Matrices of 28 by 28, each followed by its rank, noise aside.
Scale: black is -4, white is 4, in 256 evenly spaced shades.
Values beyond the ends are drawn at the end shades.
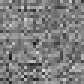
six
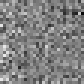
six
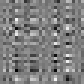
two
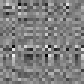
two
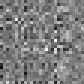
four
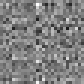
three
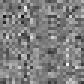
four
